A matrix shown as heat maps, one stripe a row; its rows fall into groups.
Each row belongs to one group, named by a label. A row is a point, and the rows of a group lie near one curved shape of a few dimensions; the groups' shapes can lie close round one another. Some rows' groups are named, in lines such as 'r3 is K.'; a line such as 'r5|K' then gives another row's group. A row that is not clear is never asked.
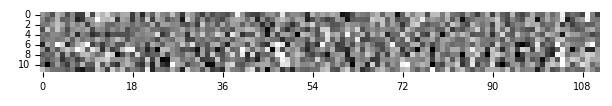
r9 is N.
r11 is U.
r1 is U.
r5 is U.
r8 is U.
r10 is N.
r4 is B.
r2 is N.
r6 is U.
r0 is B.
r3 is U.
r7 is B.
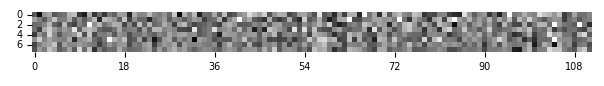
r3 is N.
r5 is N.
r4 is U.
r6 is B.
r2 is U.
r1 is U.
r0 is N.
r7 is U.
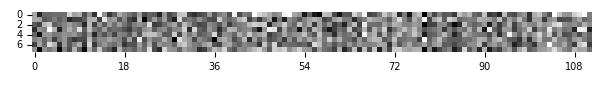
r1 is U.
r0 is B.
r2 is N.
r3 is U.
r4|N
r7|N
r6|U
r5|U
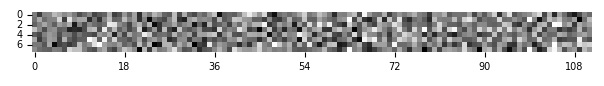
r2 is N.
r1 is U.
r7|U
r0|N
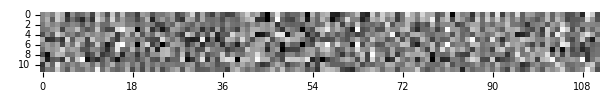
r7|N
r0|U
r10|U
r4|U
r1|U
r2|U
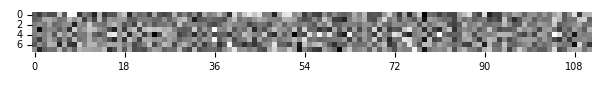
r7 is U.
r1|B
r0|B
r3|N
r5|N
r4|N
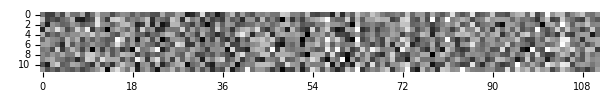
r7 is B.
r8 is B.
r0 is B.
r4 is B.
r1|U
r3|U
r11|U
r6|U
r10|N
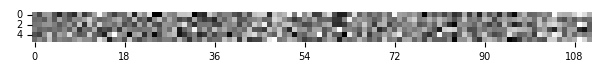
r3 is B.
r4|N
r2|B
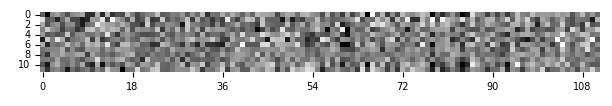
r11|N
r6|B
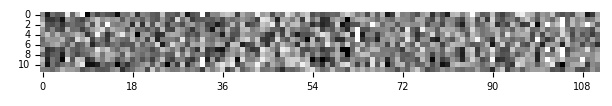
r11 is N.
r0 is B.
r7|B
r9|B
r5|U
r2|B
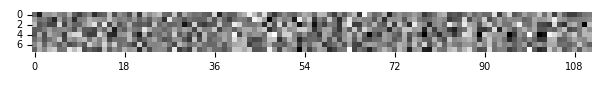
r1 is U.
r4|U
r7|U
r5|U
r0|N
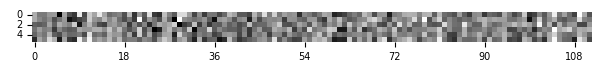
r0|B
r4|U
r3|N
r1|U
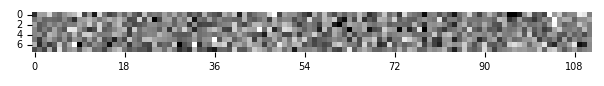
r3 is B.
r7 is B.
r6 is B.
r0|U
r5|N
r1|N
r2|B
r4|N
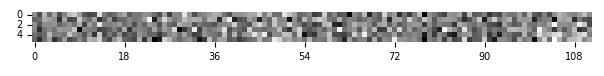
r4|B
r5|N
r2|B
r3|B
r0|B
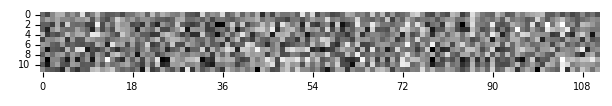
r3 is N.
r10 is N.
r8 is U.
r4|B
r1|U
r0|N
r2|B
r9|N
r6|U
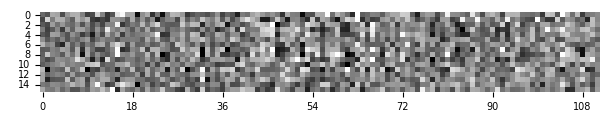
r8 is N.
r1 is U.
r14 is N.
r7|N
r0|N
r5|B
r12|B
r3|B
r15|U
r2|N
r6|U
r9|B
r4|N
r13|B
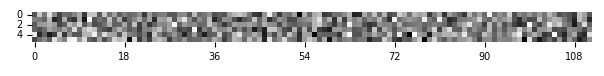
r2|U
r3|N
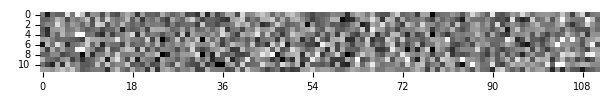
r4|B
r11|N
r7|B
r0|B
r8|N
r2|U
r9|U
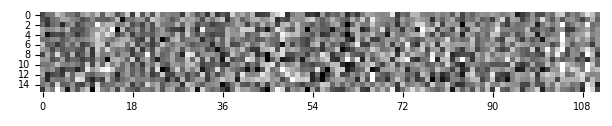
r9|U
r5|N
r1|N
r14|U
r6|U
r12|B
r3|U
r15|U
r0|U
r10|B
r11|N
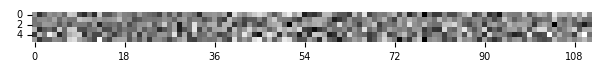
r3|B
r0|B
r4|U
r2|B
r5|B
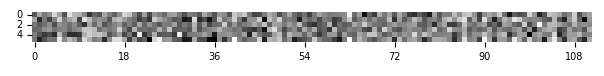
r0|U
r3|N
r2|B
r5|B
